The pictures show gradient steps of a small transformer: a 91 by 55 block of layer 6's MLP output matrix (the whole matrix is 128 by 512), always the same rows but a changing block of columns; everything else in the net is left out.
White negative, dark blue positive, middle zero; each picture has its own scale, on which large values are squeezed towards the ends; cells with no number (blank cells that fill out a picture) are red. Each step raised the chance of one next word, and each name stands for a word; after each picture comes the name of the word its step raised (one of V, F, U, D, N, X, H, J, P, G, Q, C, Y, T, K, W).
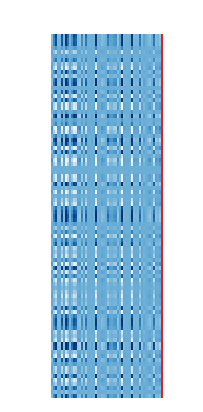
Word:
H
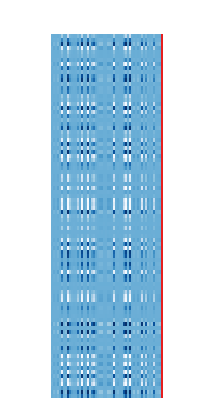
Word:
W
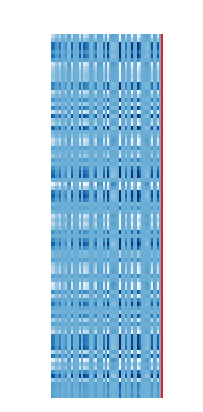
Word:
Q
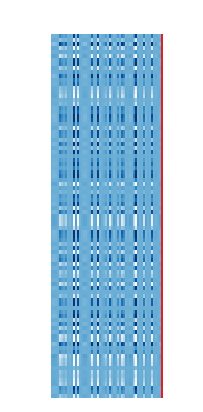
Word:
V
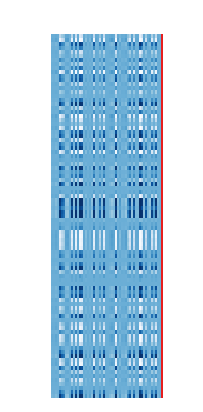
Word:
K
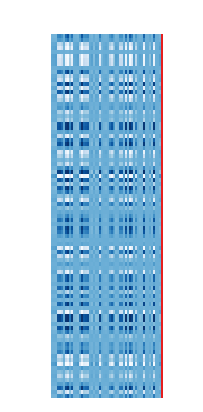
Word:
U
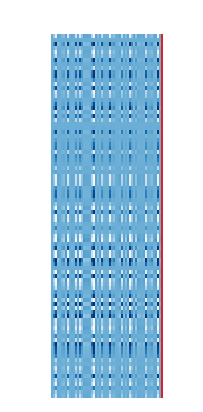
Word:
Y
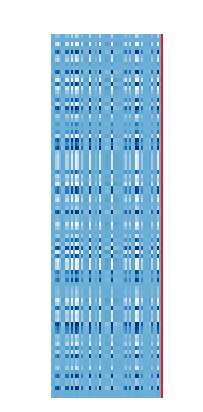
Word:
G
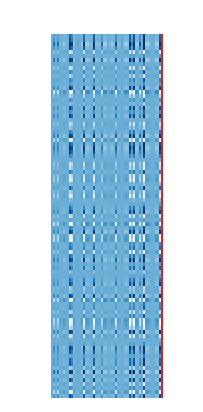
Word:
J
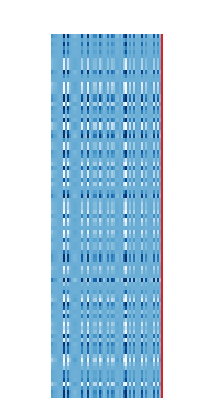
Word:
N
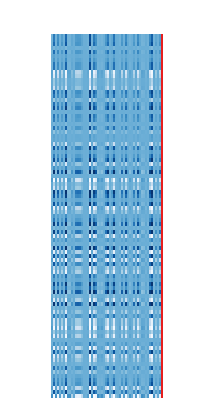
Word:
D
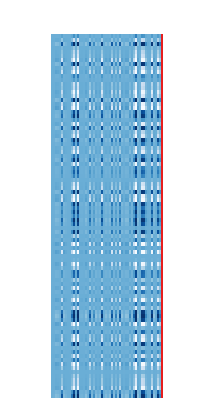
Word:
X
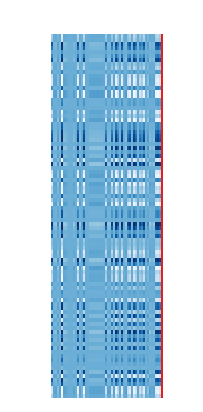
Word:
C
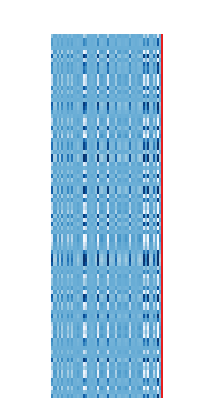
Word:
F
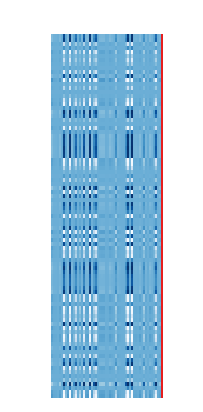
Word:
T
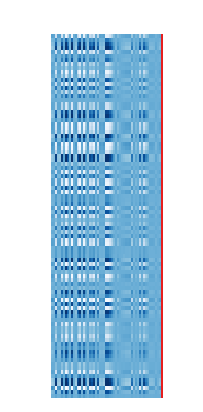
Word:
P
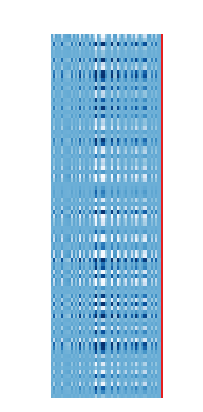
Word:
Y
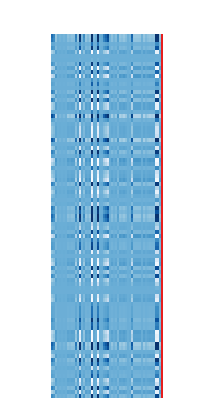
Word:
H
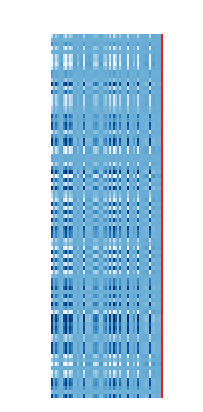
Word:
U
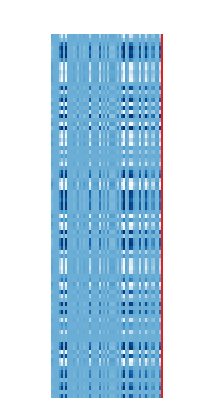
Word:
Q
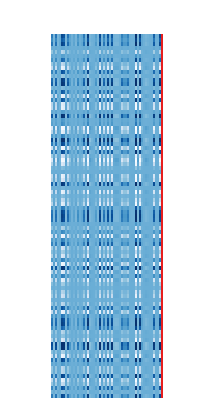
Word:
H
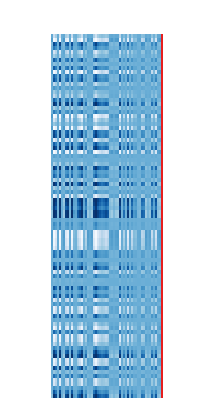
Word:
K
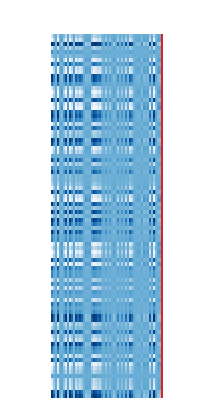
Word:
X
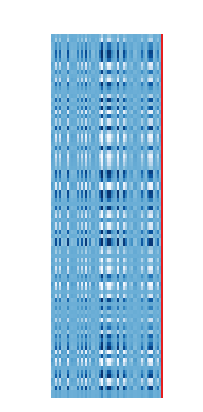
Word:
Q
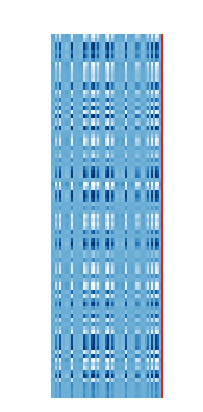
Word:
Q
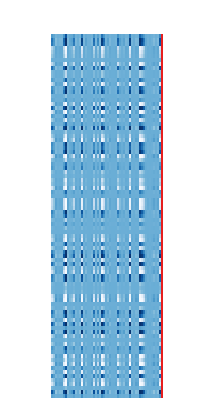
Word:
W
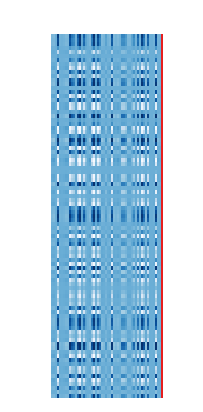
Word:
H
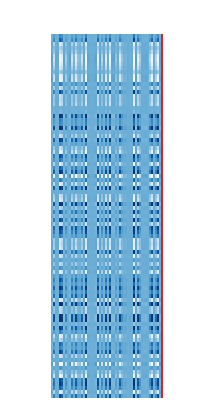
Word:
U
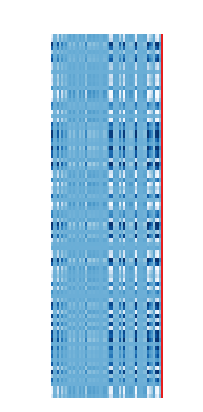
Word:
C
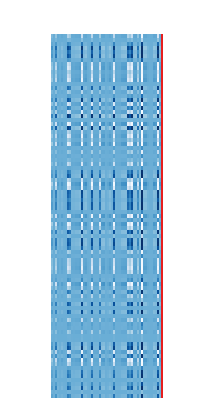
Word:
Q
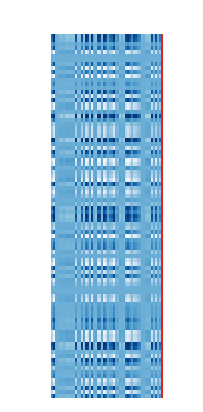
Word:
H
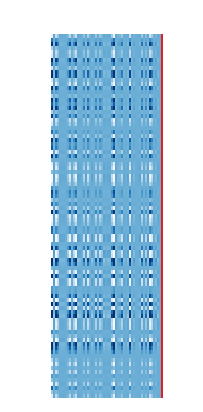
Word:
Y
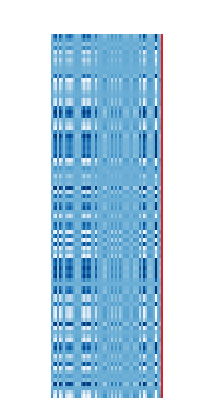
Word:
T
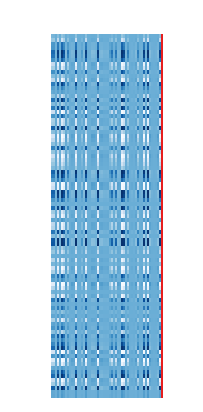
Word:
Q
